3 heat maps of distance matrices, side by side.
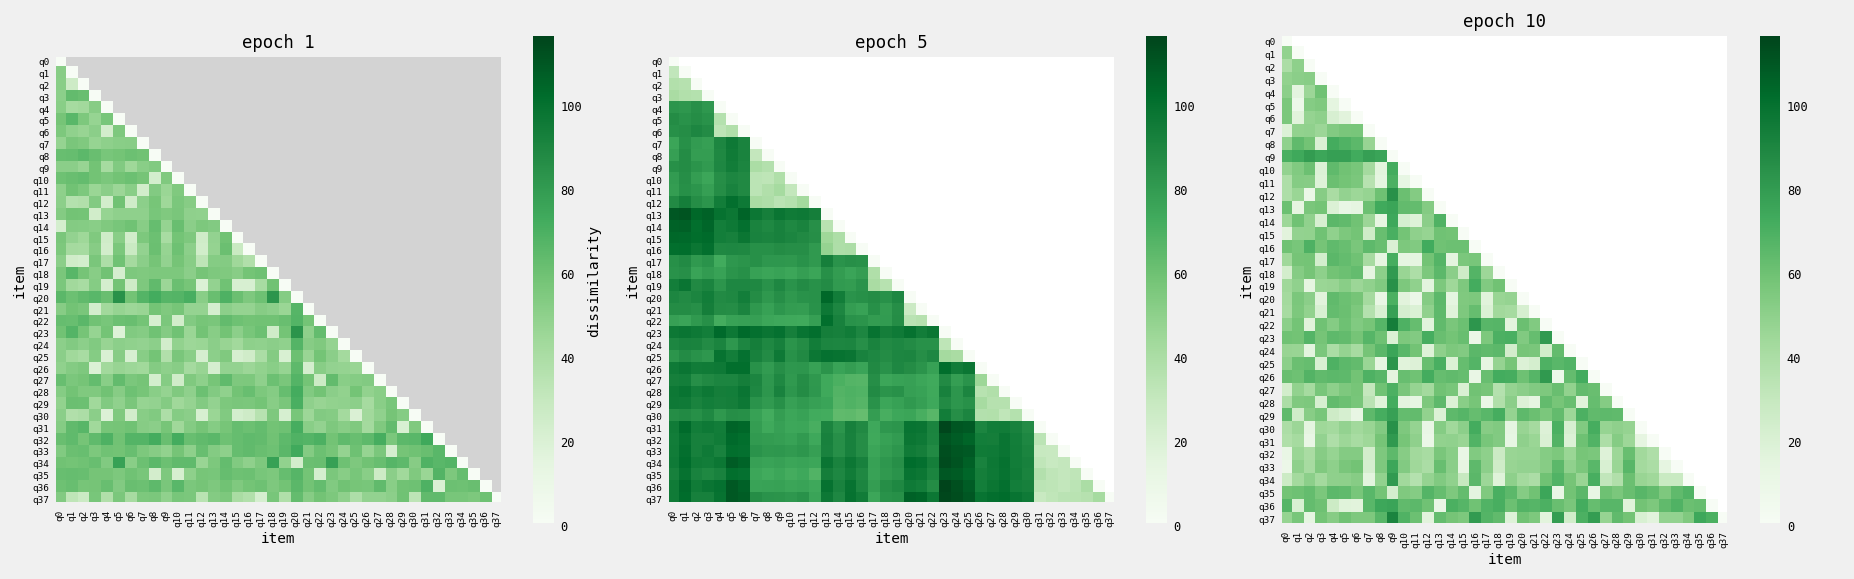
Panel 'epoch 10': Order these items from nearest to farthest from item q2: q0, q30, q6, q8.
q30, q0, q6, q8
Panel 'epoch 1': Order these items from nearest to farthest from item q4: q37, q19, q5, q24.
q19, q37, q24, q5
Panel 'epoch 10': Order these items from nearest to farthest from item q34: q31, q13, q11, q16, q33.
q33, q11, q31, q13, q16
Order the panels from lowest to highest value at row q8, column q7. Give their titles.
epoch 5, epoch 10, epoch 1
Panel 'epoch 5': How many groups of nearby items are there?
9
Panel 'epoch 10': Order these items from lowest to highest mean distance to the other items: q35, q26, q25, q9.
q25, q35, q26, q9
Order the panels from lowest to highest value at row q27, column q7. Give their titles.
epoch 10, epoch 1, epoch 5
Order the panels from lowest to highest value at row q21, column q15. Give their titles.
epoch 1, epoch 10, epoch 5
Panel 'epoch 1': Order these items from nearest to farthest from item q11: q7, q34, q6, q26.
q7, q26, q6, q34
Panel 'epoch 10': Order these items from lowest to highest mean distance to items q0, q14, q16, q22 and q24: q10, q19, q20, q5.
q19, q20, q10, q5
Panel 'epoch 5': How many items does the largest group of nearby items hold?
7
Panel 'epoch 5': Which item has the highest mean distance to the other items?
q23
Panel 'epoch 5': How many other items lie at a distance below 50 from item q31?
6
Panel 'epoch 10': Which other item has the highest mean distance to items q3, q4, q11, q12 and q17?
q9
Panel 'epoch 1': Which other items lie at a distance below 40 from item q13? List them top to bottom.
q3, q21, q26
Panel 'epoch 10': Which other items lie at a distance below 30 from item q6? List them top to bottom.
q1, q4, q5, q13, q29, q36
